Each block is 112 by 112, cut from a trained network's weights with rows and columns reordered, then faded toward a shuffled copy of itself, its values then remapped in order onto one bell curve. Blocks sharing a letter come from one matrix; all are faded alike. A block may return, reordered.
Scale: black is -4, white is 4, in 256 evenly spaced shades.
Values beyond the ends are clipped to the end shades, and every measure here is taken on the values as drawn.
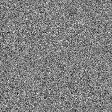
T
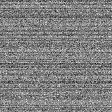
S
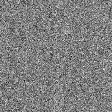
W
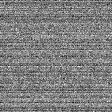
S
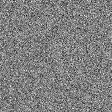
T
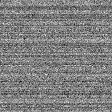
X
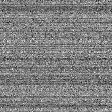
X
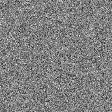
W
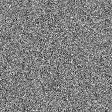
T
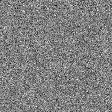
T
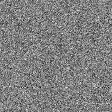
T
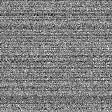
S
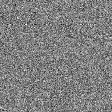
T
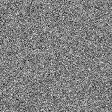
W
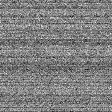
X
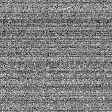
X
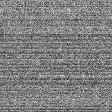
X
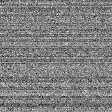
X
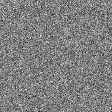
T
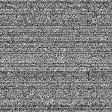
X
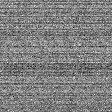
S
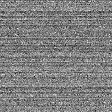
X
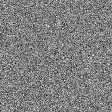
W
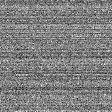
X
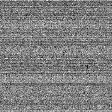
X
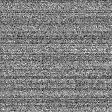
X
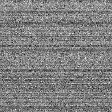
X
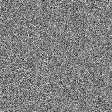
T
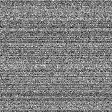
S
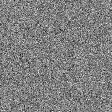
W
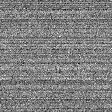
S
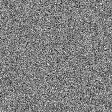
W
